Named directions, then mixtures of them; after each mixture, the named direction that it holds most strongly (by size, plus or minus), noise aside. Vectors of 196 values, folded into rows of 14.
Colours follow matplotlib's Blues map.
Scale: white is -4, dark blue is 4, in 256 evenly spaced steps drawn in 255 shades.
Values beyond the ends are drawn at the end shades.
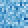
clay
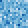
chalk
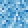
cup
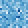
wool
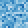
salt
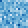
chalk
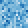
cup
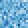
chalk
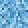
cup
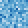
chalk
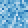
cup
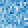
clay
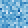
wool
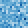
clay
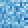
clay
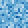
salt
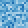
salt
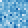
chalk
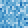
clay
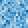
cup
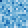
chalk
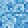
salt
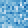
clay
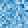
cup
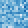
salt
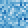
clay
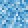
cup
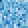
chalk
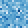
wool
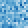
clay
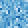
wool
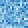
clay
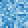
salt
